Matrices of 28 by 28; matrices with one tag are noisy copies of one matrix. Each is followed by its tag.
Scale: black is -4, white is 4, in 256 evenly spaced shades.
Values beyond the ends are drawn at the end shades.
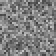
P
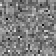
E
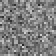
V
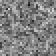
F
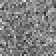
V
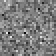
P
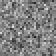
P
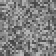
P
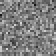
P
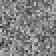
F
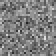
V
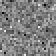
F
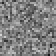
F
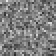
P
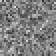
F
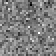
F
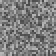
F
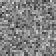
P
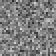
F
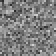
E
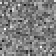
F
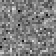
F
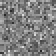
V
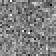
F
